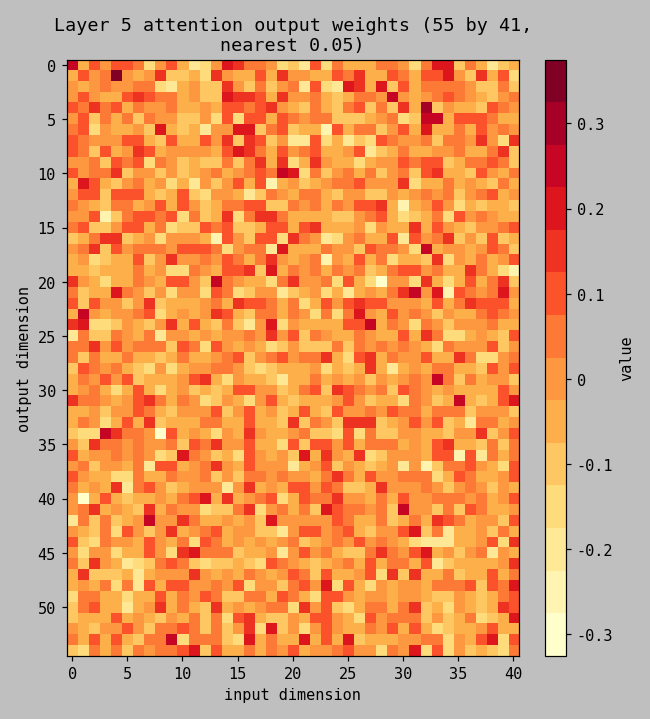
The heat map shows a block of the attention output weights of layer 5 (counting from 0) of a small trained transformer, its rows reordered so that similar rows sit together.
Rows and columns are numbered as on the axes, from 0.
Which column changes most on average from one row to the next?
33
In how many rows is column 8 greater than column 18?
19
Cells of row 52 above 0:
13
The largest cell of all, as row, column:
1, 4
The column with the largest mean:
16
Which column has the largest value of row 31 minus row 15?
35
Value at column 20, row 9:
-0.15
